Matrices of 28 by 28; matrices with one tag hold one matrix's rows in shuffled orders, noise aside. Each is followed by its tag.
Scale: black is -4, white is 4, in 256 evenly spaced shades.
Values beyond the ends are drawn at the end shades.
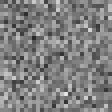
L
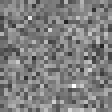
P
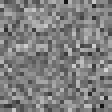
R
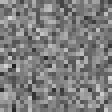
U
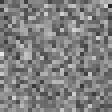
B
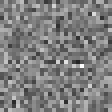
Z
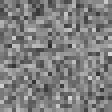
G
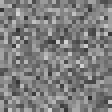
Z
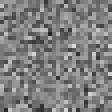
G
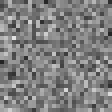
U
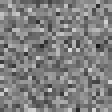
G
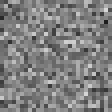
P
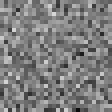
Z
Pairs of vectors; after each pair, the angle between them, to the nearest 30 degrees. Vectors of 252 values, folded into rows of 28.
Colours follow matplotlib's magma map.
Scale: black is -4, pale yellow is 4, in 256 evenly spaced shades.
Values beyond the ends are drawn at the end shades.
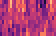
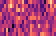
60 degrees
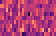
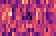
60 degrees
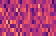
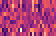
120 degrees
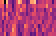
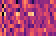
90 degrees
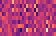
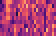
60 degrees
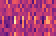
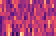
90 degrees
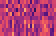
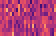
30 degrees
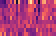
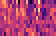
150 degrees
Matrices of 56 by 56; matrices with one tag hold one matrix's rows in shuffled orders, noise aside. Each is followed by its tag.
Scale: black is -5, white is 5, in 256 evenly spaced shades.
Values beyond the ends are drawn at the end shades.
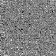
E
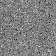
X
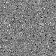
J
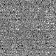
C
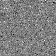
J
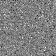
J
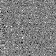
E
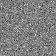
X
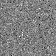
X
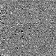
E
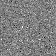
X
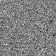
J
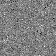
J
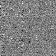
E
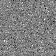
J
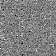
E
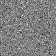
X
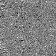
E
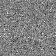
J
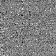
E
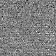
C
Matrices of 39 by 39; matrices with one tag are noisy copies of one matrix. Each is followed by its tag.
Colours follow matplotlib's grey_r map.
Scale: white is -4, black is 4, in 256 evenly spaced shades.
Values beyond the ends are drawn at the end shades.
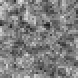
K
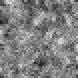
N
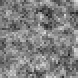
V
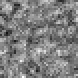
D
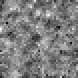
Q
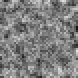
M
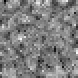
M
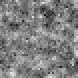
V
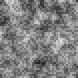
N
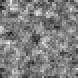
Q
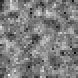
Q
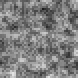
V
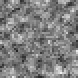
M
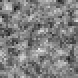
D
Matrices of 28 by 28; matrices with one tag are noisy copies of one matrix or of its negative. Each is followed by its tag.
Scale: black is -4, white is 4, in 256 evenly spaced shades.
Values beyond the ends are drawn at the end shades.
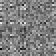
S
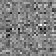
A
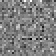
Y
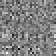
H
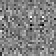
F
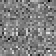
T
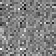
S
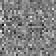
F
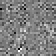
S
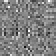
T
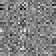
S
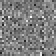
F
